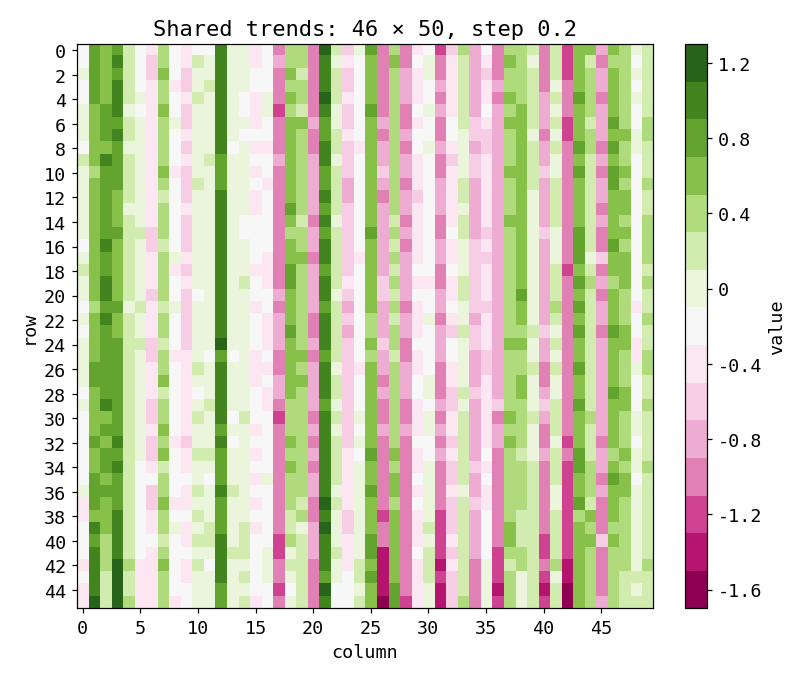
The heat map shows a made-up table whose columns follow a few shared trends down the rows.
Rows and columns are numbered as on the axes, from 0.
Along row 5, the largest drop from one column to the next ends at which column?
26
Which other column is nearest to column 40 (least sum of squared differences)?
36
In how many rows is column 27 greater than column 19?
15
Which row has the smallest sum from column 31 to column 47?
44
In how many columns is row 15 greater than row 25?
16
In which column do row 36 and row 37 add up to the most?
21
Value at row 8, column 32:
-0.4
